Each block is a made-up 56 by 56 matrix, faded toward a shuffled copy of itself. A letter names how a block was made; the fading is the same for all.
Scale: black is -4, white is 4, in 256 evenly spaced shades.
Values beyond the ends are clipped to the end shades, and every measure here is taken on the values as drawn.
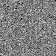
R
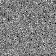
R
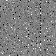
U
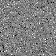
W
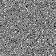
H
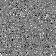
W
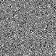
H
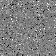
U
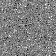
W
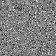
W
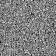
R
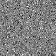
H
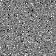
W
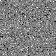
W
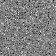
W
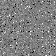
U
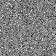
R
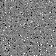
U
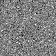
R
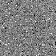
H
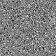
H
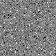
W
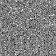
H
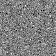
R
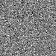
R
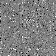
U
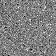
R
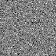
H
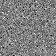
R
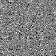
H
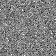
R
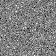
R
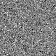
R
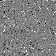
U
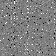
U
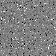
U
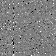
U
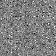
H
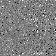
U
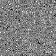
H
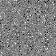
U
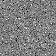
W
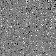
U
